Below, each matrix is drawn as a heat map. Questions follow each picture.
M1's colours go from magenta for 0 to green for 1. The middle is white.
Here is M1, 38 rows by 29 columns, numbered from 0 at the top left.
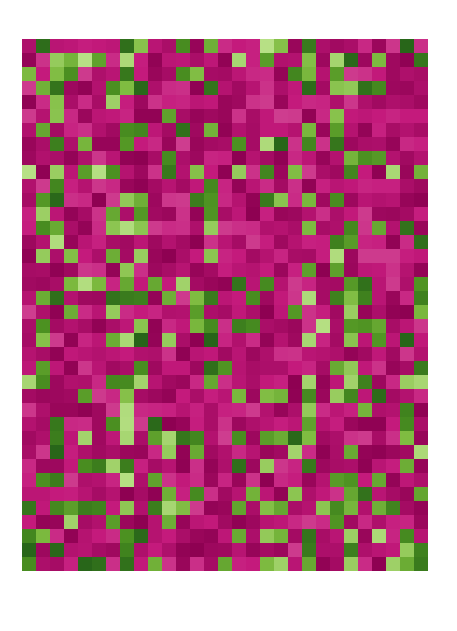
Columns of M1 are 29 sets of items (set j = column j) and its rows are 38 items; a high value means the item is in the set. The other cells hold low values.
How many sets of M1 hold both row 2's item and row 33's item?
6
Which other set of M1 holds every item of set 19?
12
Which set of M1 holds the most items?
7
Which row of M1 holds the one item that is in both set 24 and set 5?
17
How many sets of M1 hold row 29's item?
6
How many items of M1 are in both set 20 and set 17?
9
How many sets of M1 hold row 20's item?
10
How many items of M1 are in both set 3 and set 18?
1
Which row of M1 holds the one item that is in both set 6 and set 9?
27
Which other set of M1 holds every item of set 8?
1
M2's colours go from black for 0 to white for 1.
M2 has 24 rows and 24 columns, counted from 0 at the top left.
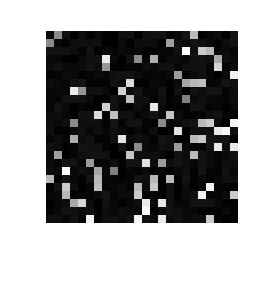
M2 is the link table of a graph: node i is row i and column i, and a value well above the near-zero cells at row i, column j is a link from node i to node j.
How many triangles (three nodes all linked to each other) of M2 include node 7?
0
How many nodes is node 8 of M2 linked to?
2
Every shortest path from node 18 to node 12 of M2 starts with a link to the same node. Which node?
node 13
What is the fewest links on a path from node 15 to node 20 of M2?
4
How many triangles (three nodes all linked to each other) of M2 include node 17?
0
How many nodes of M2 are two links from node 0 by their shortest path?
3
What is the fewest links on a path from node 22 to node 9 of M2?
5
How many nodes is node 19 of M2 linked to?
5
